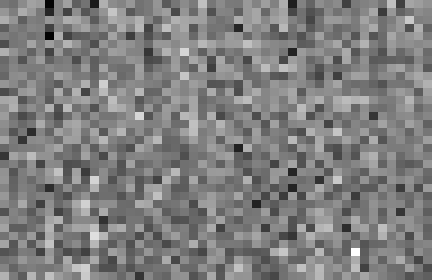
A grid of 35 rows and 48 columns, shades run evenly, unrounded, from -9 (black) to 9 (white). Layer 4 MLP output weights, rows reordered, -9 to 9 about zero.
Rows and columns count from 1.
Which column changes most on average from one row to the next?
33
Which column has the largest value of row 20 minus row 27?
4
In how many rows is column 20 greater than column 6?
16
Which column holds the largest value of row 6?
28
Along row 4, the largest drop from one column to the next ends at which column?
17
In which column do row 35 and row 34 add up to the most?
10
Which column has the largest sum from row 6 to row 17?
22
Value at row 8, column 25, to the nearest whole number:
3
